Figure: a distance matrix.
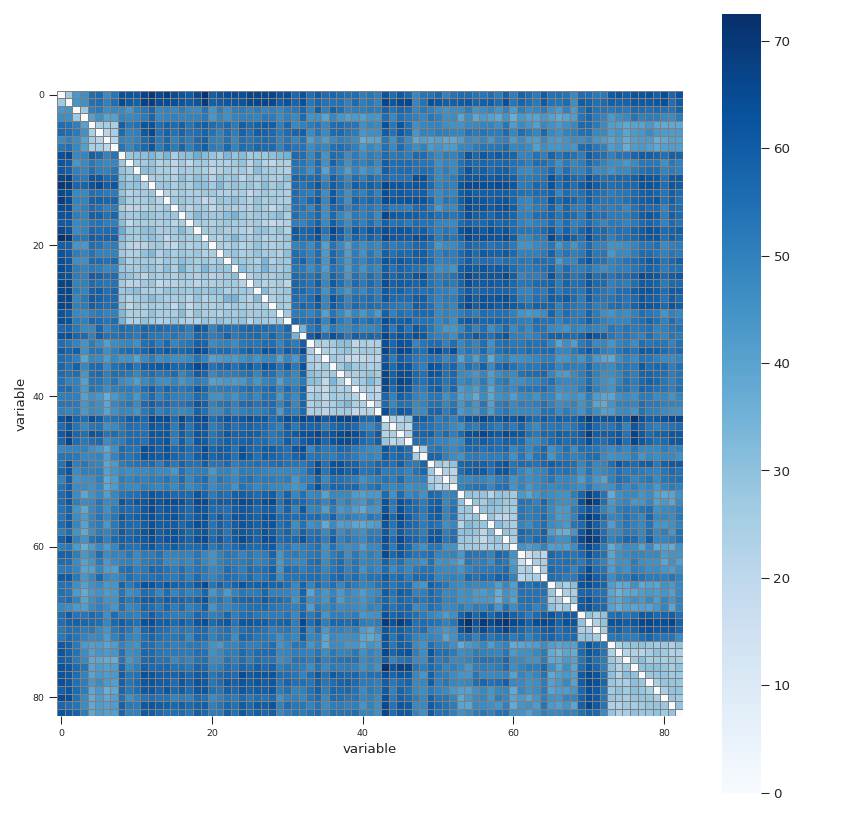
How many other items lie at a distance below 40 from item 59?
7
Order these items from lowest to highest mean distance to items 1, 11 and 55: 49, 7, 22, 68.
22, 68, 7, 49
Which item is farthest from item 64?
70
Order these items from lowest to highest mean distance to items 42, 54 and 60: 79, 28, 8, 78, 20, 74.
79, 74, 78, 20, 8, 28
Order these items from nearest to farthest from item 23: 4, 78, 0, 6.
6, 4, 78, 0
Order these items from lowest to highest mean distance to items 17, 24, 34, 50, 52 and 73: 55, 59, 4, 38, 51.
51, 38, 4, 55, 59
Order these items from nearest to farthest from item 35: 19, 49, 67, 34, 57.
34, 57, 67, 19, 49
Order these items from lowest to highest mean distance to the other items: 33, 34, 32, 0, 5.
33, 5, 34, 32, 0
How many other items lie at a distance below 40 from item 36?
9
